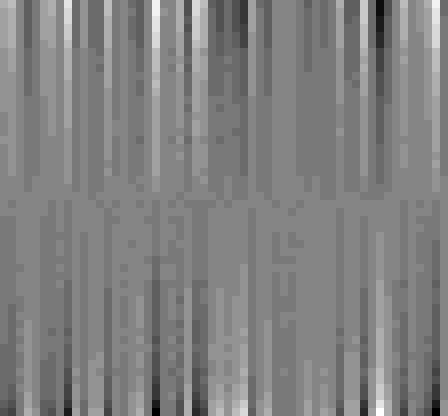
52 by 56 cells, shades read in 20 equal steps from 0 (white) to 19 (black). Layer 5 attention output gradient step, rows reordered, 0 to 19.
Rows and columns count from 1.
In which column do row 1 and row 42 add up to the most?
48
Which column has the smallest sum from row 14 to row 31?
20
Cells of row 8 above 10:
13
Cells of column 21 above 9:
18
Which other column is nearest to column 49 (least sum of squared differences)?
30
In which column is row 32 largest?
55
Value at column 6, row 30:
10
